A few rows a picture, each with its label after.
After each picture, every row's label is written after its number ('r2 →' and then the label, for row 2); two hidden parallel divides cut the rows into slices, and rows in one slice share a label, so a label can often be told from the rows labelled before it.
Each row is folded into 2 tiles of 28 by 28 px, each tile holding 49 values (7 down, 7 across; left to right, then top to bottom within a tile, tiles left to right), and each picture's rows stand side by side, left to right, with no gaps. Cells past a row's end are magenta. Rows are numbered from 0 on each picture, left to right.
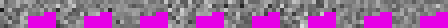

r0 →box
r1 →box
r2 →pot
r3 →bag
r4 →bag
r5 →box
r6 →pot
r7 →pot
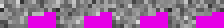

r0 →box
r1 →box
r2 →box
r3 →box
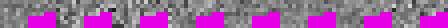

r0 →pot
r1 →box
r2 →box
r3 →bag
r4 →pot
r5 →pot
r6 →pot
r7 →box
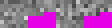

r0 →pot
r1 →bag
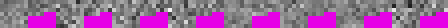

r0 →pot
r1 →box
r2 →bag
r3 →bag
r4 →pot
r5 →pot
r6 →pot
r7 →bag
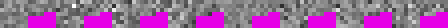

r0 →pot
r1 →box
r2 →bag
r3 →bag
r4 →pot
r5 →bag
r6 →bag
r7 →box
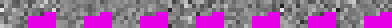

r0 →bag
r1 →pot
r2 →pot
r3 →box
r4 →pot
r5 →bag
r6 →box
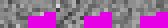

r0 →pot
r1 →box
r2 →pot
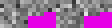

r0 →bag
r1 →bag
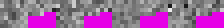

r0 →box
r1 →box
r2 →pot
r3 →bag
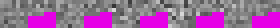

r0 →pot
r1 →pot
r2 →bag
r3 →bag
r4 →pot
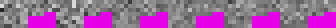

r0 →box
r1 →box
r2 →pot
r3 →pot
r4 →pot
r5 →pot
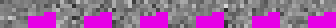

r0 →pot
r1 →bag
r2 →box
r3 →pot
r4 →box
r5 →pot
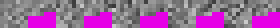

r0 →pot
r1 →bag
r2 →bag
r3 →box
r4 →box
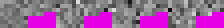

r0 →pot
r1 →bag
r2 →bag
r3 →box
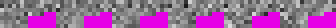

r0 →bag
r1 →box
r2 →bag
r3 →bag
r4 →bag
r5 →box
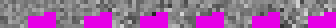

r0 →pot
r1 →pot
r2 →bag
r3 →bag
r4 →pot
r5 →box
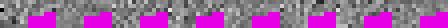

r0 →box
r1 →pot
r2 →box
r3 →bag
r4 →pot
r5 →box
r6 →bag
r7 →pot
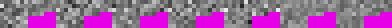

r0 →box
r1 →bag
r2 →bag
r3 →bag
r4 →bag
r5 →pot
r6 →pot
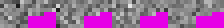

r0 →bag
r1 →box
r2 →box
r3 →pot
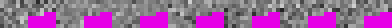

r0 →box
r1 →pot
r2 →pot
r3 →bag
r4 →box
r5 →box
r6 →box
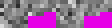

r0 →bag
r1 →box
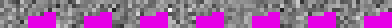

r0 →bag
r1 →bag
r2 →box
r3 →bag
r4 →pot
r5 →box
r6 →box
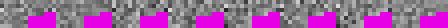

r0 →bag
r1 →pot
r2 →box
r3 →bag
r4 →box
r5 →box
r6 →box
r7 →pot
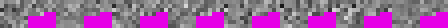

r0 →box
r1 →pot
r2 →bag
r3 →box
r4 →bag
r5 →bag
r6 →bag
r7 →pot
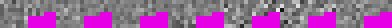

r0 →pot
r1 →pot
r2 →pot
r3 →pot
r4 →bag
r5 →box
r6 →pot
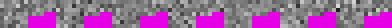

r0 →box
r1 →bag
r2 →pot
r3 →box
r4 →pot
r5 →bag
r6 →box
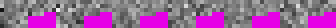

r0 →box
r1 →bag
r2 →pot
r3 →box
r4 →pot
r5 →box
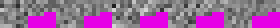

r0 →bag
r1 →pot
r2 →bag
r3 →bag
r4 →pot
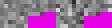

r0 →pot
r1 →bag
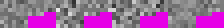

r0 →pot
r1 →bag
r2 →bag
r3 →pot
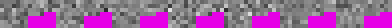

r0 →bag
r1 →bag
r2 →pot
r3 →bag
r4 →box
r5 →pot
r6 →pot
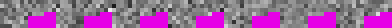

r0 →box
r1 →bag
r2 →bag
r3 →box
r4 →bag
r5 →pot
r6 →box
